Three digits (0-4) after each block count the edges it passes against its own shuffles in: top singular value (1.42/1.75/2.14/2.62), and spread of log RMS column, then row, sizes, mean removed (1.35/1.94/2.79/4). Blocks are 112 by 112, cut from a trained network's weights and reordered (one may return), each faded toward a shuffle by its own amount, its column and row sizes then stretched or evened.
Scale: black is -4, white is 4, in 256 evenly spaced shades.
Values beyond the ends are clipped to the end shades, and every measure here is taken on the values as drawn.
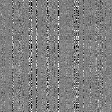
4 4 0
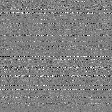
1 0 4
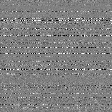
3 0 4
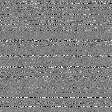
2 0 4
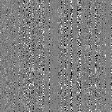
2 4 1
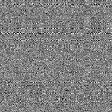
4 0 3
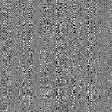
4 4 1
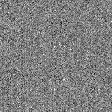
1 1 0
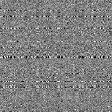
4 1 3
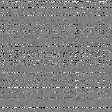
3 2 4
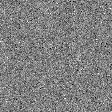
0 0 1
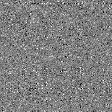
2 1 2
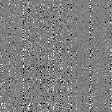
1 4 2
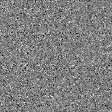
1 1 1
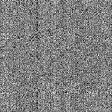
2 1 2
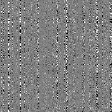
3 4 1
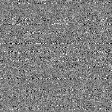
0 1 3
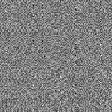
4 1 0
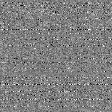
1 0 3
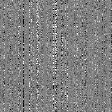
2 4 0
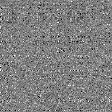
2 2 2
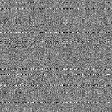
4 1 3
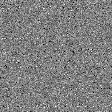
0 0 2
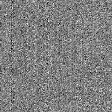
1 2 0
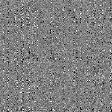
1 3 2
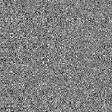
3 2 1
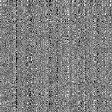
3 3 2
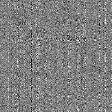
2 3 1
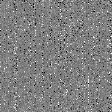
0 3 0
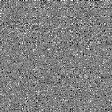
3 1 2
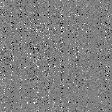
0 3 2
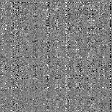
2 3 3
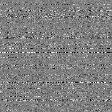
1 0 4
